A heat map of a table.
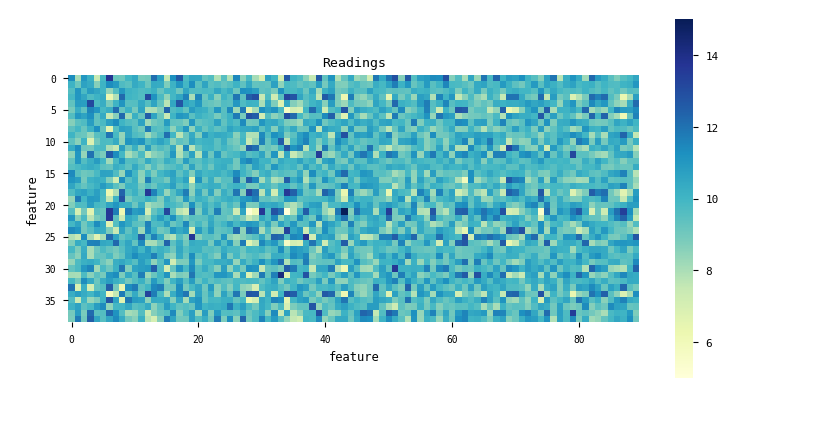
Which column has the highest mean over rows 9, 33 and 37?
6
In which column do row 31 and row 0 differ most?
33
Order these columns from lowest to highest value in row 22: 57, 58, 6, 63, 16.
58, 63, 16, 57, 6
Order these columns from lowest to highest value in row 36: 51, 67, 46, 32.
51, 67, 32, 46
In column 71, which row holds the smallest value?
31
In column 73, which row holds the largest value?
25
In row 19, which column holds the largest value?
8
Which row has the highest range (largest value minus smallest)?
21
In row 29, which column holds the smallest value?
16
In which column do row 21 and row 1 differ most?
43
